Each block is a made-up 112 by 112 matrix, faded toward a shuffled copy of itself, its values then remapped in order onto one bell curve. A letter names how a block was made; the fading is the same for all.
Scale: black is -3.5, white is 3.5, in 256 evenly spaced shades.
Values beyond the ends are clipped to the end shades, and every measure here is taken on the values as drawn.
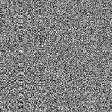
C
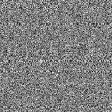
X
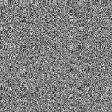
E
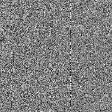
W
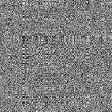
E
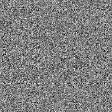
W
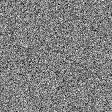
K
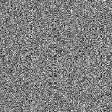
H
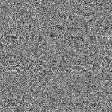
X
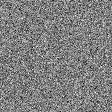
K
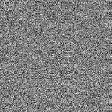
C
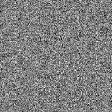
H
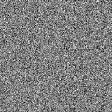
H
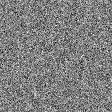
K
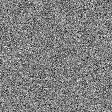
K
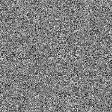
W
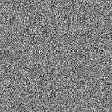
C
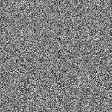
H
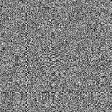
E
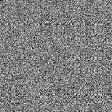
X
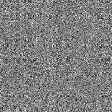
X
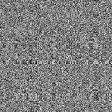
C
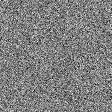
K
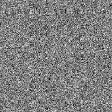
H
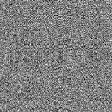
C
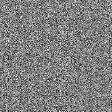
W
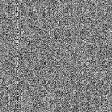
H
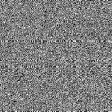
X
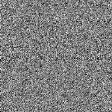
W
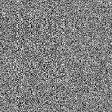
H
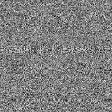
X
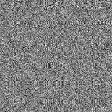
C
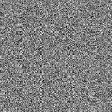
E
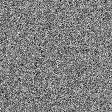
K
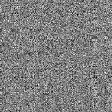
H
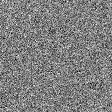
K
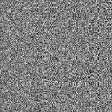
E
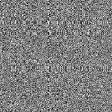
E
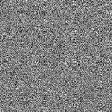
C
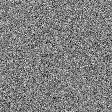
K
